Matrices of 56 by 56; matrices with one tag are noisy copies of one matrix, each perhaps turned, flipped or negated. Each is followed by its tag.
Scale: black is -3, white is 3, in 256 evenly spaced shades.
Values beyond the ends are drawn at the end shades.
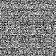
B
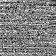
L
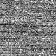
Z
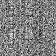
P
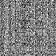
B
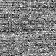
Z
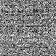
P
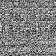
B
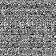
B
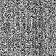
P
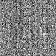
P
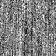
Z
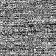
Z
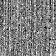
L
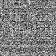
B
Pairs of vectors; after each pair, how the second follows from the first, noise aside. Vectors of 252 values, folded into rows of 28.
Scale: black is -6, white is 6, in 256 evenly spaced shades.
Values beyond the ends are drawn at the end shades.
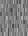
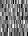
negated, scaled up.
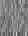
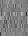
wrapped around, negated, partly zeroed.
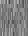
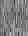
reversed.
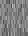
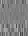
wrapped around, negated, partly zeroed.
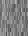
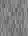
wrapped around, shrunk.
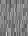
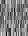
negated, scaled up.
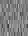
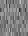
reversed.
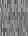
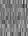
reversed.
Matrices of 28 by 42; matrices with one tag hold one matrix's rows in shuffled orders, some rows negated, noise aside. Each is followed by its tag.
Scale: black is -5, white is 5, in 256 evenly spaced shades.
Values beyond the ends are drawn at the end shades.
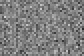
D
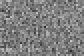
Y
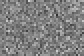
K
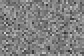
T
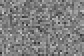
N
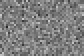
N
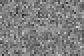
N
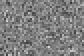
T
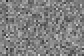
K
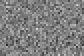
K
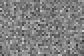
N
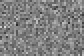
D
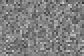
K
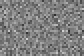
D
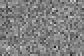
Y
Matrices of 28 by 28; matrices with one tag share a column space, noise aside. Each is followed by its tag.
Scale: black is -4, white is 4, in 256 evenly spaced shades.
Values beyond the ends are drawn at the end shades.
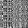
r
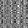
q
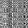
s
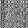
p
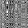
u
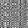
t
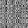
q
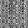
q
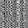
p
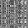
q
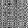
t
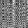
t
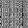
s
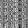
r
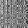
q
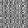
q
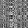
r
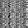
s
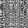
u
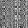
r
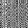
t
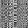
t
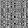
s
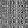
q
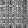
q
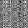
p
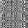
p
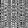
t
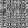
u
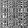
s
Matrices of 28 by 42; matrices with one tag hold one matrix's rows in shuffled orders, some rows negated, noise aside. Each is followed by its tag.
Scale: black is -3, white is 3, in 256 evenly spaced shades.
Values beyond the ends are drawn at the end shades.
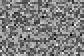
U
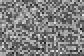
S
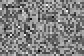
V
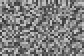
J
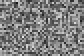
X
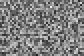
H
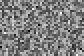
J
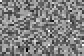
J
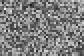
S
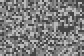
S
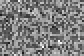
X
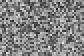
U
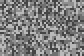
S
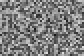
J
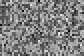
X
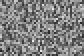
V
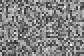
V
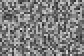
J
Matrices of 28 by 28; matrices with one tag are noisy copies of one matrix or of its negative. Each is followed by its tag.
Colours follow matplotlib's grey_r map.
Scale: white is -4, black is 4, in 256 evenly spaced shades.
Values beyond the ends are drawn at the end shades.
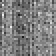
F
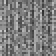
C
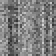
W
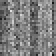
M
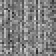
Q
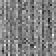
C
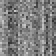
W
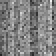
M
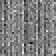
Q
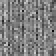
Q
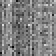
F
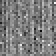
C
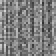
C
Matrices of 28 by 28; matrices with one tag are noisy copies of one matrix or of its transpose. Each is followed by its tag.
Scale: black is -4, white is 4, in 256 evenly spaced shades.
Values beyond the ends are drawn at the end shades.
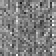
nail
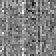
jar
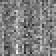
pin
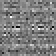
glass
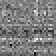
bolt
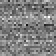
pin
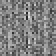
glass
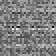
glass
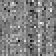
bolt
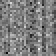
bolt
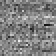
pin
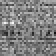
jar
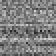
bolt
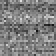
pin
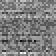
nail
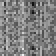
jar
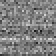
bolt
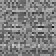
glass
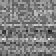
bolt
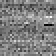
pin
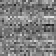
pin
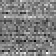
nail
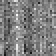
pin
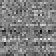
bolt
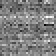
pin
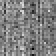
jar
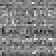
bolt
